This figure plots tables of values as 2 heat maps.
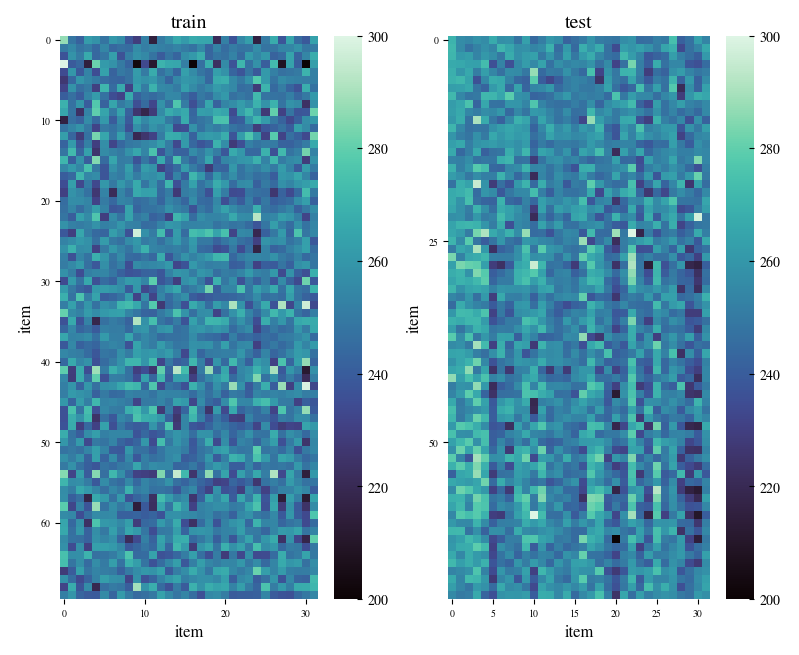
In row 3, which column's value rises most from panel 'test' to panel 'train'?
0
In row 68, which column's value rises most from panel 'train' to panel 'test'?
4
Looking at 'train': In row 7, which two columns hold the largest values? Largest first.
24, 8
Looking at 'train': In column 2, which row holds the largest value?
32
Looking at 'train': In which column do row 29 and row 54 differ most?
12
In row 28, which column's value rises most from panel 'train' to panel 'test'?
22
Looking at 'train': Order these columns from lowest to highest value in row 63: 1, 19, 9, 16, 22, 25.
16, 1, 9, 19, 25, 22
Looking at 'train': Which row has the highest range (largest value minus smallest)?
3
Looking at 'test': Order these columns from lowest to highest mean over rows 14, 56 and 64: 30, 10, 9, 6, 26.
30, 6, 26, 10, 9
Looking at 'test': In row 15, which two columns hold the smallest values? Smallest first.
10, 23
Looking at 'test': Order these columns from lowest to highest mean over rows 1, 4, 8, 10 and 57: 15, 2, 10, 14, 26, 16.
16, 15, 26, 14, 2, 10
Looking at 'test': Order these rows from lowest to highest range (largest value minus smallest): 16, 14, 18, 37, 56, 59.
16, 14, 37, 18, 56, 59
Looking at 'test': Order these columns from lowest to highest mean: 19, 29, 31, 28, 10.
29, 28, 19, 10, 31
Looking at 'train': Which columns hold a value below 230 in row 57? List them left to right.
3, 11, 16, 27, 30
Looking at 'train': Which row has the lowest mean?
48
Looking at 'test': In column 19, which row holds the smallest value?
52
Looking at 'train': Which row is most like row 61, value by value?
65
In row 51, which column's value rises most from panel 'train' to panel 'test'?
11
